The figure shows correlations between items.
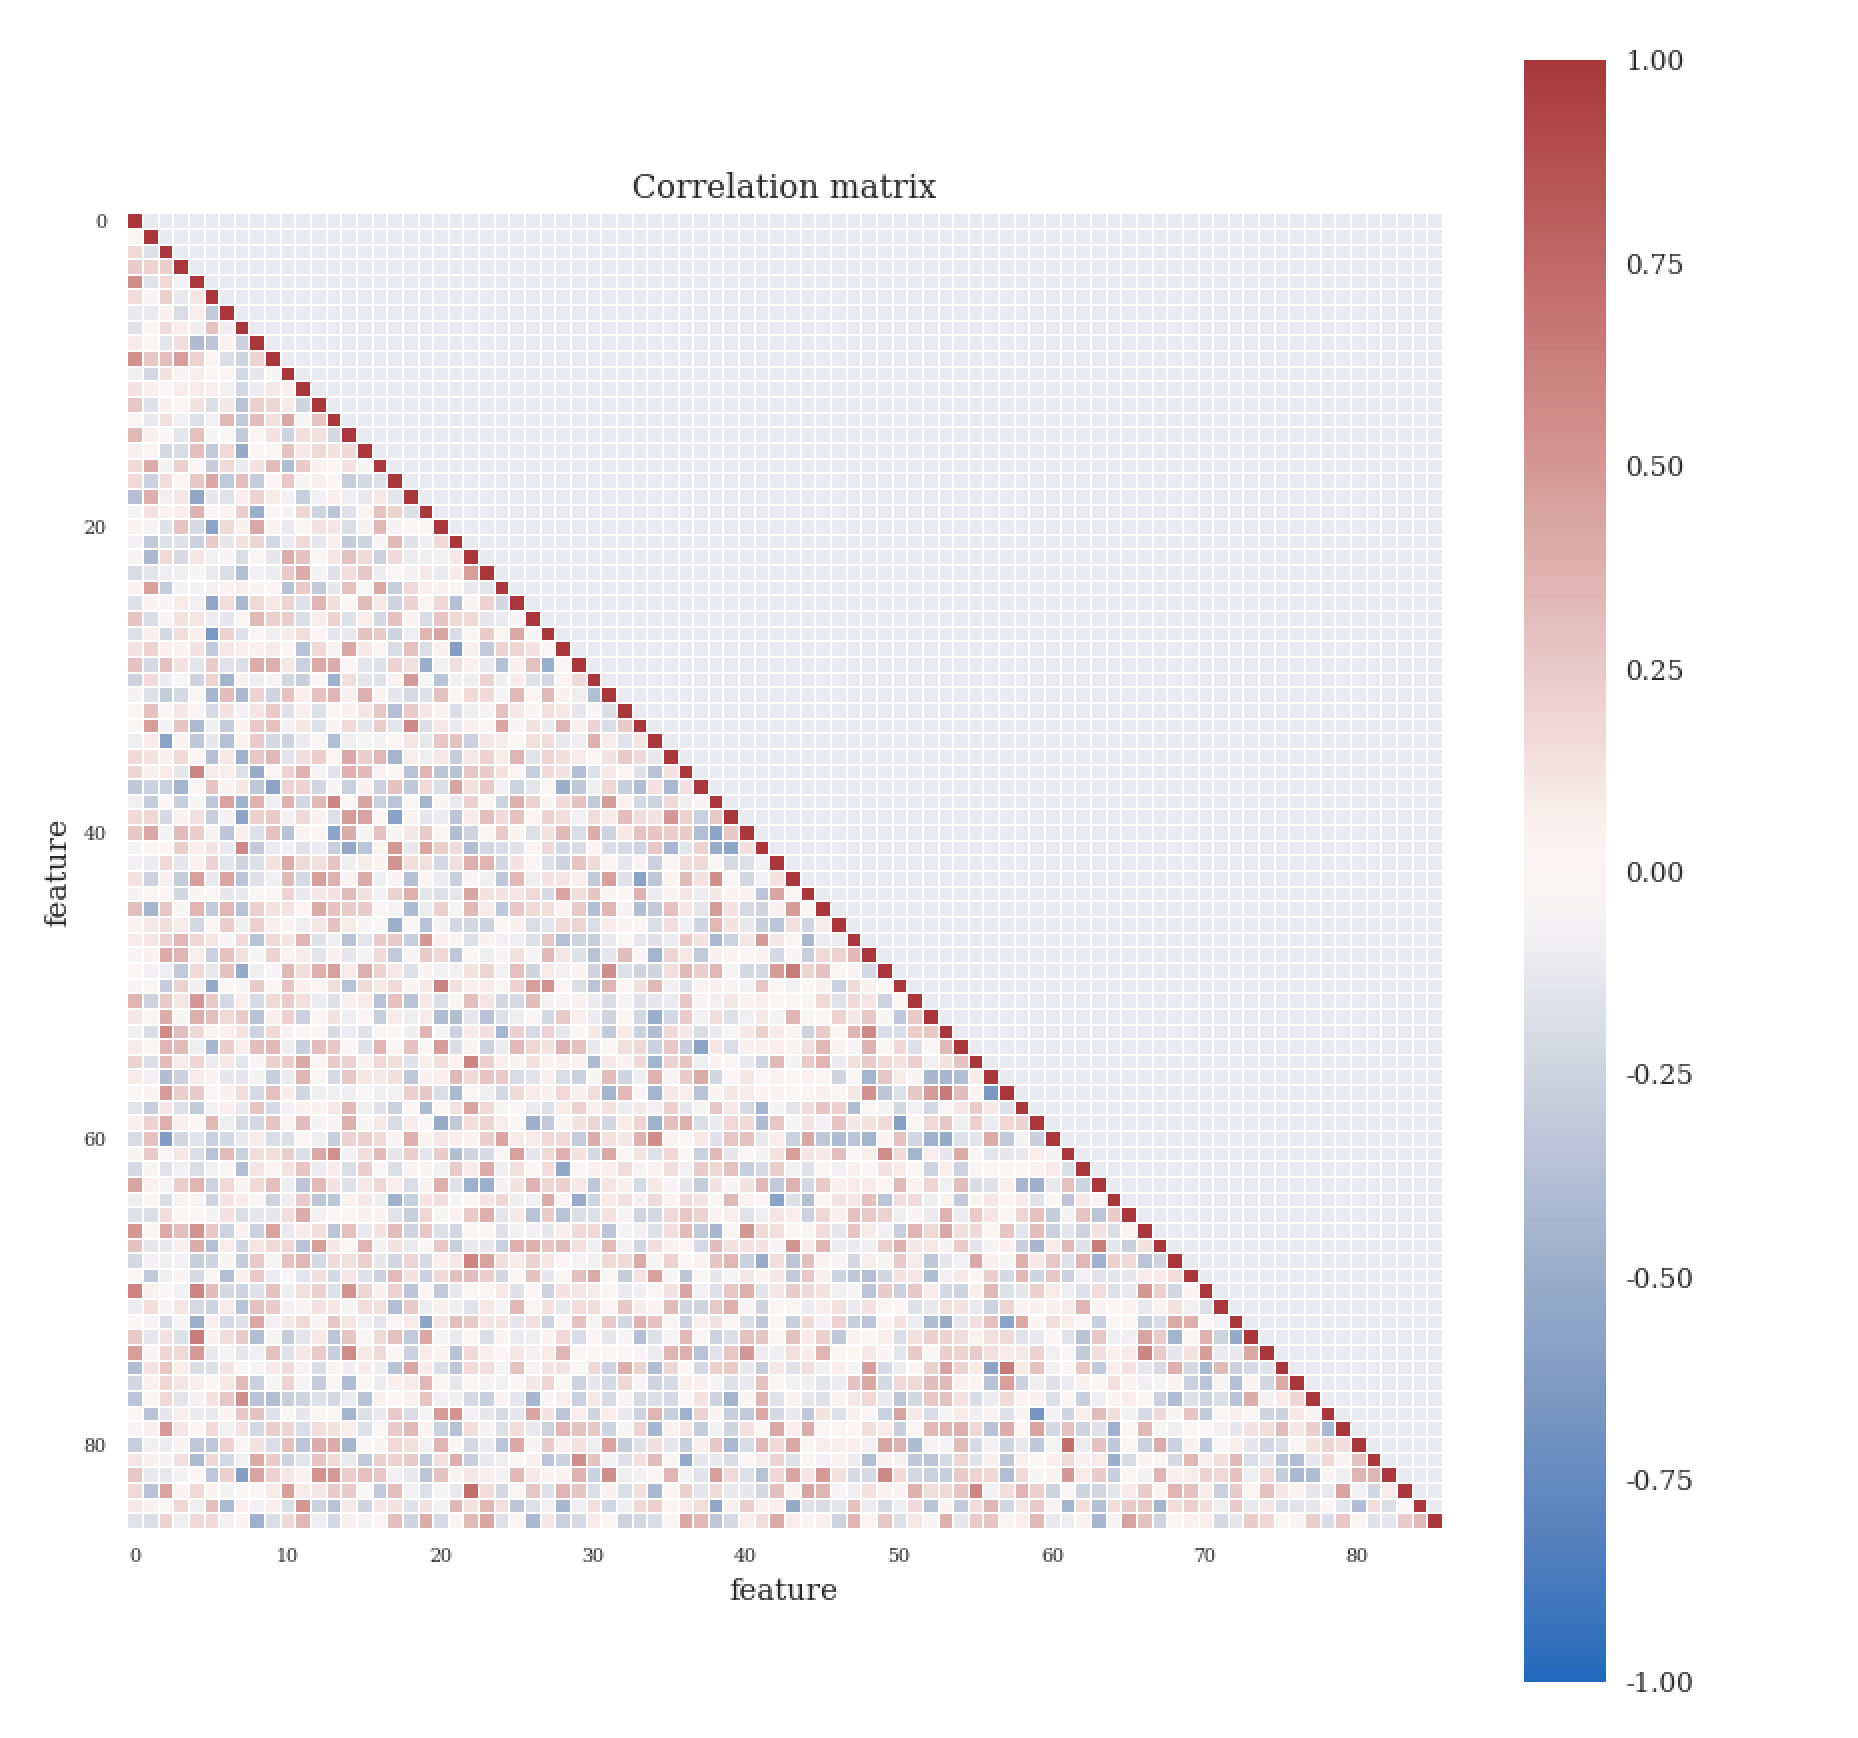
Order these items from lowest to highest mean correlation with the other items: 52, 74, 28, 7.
7, 52, 28, 74
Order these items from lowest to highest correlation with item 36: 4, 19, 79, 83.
79, 83, 19, 4
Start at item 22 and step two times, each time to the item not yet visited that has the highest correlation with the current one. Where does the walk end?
55
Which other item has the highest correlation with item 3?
9
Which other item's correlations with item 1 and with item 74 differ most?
45
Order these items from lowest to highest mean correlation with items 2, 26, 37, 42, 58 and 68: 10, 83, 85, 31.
31, 85, 10, 83
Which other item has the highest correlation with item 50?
20
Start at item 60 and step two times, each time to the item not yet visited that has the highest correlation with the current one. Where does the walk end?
69
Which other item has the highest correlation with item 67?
63
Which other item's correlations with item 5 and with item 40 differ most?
27
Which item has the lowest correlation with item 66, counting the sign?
38
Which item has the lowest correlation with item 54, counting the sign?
37
